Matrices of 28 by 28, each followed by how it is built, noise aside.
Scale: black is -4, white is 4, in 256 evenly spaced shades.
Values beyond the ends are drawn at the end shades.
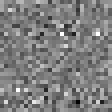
uneven rows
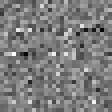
uneven rows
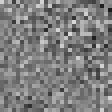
upper triangular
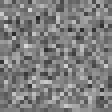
noise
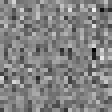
low rank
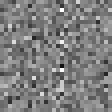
uneven columns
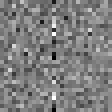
uneven columns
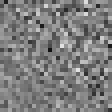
upper triangular
